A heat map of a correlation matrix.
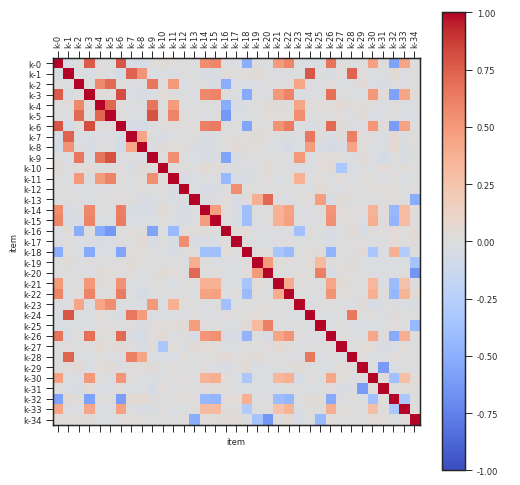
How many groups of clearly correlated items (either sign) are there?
7
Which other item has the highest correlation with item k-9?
k-5
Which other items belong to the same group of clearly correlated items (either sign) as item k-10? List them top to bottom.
k-27
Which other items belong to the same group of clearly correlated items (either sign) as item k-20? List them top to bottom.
k-13, k-19, k-25, k-34
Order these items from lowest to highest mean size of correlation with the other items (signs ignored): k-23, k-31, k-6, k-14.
k-31, k-23, k-14, k-6
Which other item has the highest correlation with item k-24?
k-1
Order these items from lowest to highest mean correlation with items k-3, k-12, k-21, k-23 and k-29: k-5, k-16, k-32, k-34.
k-32, k-16, k-34, k-5
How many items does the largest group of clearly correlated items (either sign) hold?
12
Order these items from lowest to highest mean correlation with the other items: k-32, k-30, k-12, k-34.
k-32, k-34, k-12, k-30
